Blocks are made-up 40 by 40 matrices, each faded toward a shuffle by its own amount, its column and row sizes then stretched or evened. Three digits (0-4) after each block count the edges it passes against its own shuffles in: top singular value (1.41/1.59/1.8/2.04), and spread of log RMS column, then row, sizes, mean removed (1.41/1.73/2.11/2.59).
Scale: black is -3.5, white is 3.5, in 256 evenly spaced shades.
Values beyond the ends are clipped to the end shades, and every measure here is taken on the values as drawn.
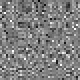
4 0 0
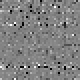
1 0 3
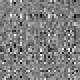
3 3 3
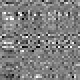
4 0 4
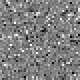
2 0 0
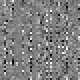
2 4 0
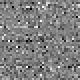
1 0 3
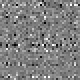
2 1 3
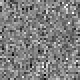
0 1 0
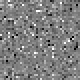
0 0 0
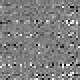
2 2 3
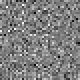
3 0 0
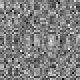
4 0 0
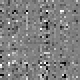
1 4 2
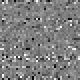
1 1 3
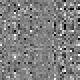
3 4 0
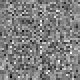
3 1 0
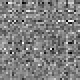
3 0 3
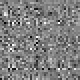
2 2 3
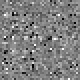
1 2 2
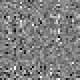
2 3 1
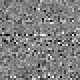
0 0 3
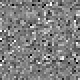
1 2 1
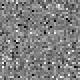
1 0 1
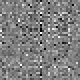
4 2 1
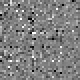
0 1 1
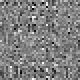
3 3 0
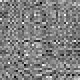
4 0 2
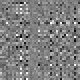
4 4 3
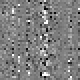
1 4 0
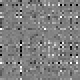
4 3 3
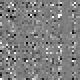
0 4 3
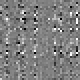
3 4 2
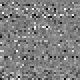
1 1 4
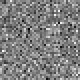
3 0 0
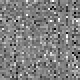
2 3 0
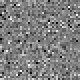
2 0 0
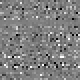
1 0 4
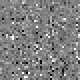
1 2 1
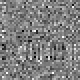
3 1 2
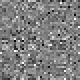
3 2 0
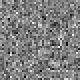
2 0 0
